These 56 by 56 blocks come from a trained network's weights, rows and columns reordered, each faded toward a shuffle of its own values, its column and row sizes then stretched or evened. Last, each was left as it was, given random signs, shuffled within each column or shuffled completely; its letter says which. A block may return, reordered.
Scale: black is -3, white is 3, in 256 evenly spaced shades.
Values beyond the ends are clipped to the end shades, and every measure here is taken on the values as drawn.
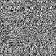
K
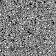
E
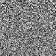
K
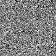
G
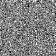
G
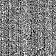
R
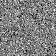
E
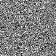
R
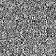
K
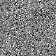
R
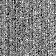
R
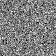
E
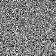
G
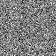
E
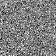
R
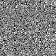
K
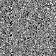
R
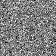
E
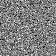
E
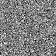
E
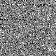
G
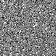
E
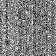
R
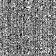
K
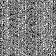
R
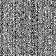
R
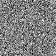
R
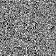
G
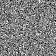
E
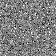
E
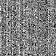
K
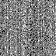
K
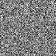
K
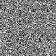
K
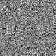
K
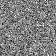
E
